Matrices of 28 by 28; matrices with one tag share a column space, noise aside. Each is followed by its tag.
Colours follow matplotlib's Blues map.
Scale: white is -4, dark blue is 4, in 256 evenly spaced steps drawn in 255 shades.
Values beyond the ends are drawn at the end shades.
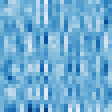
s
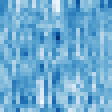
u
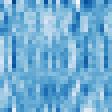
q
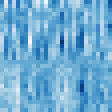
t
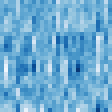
s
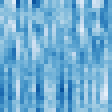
t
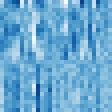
t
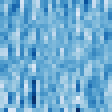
u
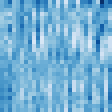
t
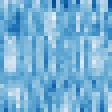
q
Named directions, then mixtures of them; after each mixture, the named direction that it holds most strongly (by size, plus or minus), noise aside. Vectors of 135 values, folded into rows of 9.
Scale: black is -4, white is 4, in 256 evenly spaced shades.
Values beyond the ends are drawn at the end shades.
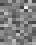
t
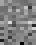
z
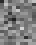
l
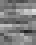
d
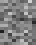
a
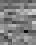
d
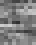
d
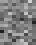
a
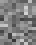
a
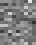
a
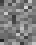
t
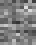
t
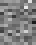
a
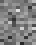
z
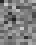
l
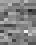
d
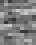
d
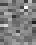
t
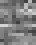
d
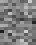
a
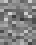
a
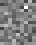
t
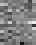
z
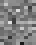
z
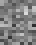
z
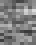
d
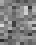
z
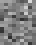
a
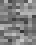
d
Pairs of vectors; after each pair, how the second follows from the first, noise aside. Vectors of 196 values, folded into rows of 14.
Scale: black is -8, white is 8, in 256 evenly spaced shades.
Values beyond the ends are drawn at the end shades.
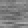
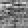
reversed, scaled up.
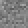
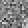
reversed, scaled up.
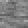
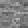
reversed, negated.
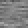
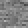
reversed, negated.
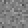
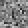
wrapped around, scaled up.
